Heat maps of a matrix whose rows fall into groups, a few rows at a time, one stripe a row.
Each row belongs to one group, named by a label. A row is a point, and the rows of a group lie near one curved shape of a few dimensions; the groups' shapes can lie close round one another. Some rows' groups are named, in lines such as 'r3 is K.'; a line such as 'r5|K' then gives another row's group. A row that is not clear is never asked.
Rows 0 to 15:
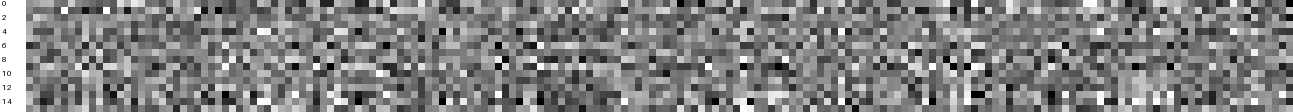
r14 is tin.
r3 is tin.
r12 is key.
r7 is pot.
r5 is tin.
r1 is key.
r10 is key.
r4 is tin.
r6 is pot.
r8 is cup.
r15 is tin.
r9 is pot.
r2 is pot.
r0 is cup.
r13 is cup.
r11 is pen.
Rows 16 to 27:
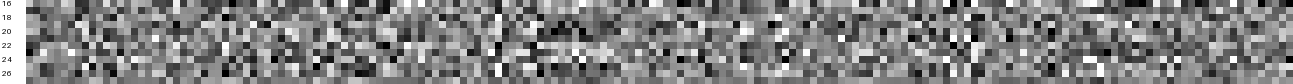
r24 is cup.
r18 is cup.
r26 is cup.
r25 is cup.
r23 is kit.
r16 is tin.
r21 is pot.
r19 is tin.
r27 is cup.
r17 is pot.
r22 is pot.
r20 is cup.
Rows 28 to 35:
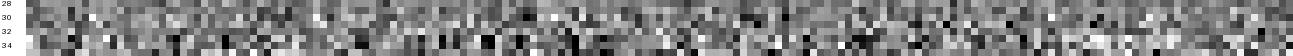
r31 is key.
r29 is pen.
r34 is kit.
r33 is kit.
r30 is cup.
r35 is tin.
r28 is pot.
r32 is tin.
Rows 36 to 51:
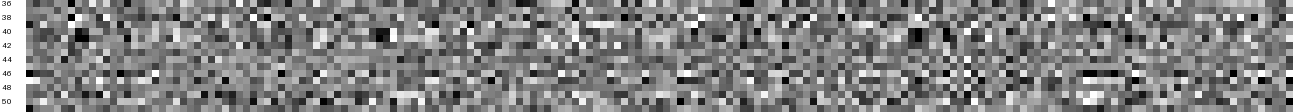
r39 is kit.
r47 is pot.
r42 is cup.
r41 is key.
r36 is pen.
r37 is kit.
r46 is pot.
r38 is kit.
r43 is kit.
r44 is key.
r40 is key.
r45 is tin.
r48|pot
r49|key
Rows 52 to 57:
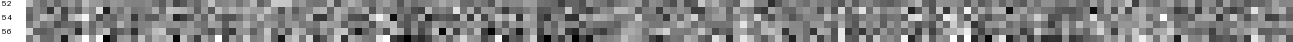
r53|key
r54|key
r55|cup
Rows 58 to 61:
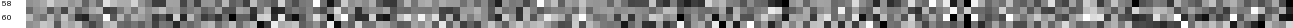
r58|pot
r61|tin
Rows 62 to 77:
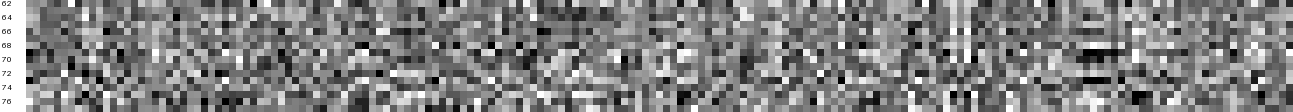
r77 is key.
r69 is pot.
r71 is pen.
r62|kit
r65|cup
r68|kit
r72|key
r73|kit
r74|pot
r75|tin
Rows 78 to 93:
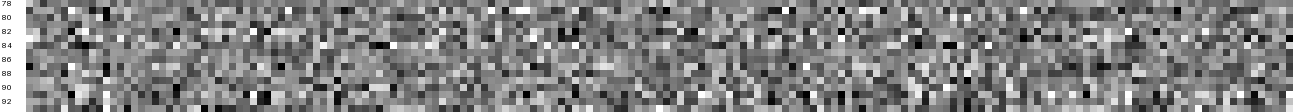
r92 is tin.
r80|key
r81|cup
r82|tin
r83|pot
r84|key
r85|cup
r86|pot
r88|key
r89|tin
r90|key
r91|kit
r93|key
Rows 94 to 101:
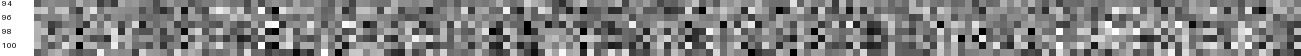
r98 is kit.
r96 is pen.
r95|tin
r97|tin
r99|tin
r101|cup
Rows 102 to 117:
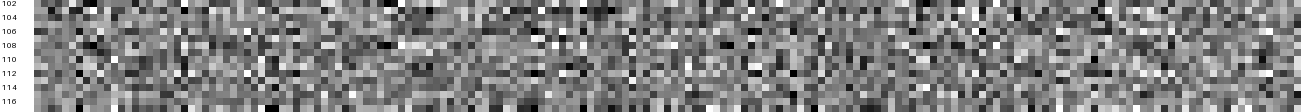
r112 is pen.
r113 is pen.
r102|key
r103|tin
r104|key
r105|pot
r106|pen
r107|pen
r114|kit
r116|pen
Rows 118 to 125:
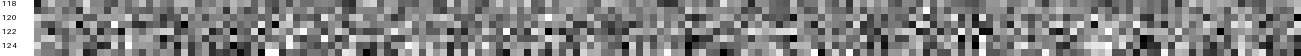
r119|kit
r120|pot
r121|kit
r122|cup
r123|pot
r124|pen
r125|tin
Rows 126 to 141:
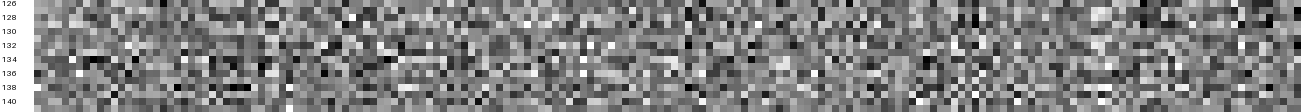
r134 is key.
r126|tin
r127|cup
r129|tin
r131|tin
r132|cup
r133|key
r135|cup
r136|kit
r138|pen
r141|tin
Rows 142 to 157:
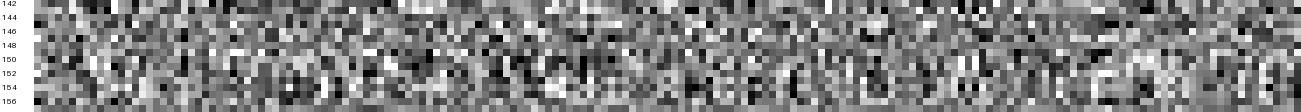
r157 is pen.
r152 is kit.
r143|tin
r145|kit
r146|tin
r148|cup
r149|cup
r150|tin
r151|pot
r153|cup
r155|cup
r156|kit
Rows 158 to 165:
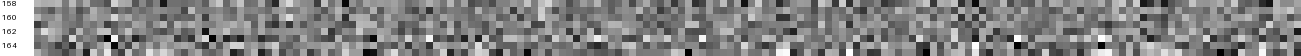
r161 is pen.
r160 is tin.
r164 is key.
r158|tin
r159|cup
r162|pot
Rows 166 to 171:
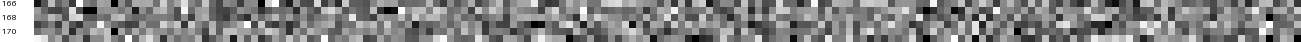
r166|kit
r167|key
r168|tin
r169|pen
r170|key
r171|pot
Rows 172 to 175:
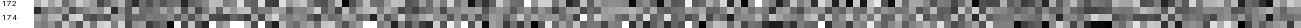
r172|tin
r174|tin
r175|cup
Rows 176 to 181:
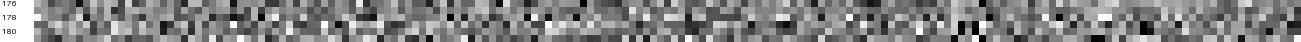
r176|kit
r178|kit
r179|pot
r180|tin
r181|cup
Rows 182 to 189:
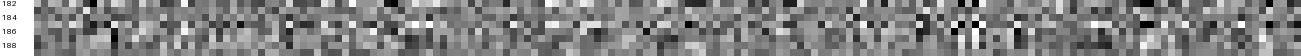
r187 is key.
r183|kit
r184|pot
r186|key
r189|kit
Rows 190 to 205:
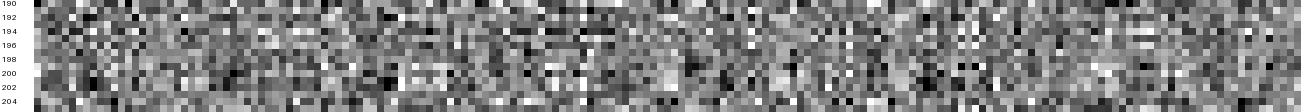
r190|kit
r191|cup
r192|key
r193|pot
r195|tin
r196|tin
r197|pen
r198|cup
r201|key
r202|key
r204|pen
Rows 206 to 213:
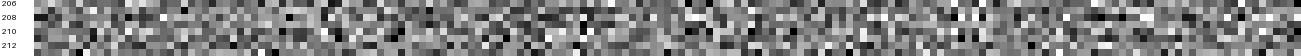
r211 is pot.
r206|cup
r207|tin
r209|tin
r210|cup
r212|kit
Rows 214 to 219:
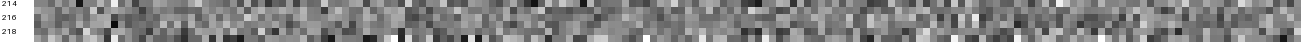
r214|pen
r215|tin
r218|kit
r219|key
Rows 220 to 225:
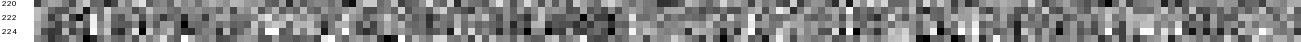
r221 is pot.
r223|tin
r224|tin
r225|key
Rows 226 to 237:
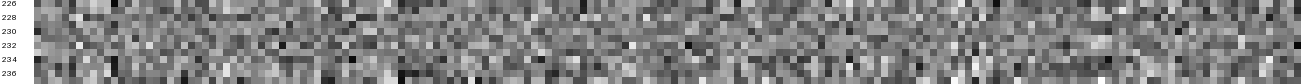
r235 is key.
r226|key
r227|pot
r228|tin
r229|pen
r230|pen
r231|pen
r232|cup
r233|tin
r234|kit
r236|key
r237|key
